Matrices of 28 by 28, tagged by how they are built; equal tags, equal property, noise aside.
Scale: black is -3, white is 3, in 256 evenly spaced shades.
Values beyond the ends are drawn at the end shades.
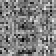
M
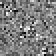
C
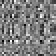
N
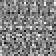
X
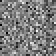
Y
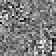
C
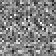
X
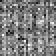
M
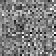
N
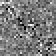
C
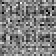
M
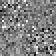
C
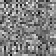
M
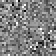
C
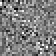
C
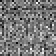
X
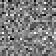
N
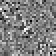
C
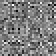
N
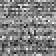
M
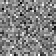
X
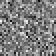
X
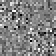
C
